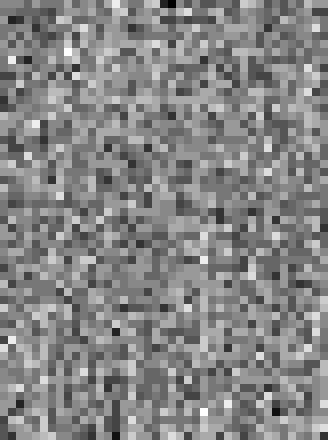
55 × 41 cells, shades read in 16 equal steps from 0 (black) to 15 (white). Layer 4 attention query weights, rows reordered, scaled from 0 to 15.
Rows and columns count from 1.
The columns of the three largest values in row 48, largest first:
6, 24, 36
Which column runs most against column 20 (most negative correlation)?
22
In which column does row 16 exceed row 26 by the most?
5
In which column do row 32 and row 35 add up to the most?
29
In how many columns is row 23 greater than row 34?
18
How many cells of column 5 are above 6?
40
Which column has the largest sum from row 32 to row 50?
26
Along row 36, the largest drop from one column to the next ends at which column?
2
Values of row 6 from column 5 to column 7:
8 5 7
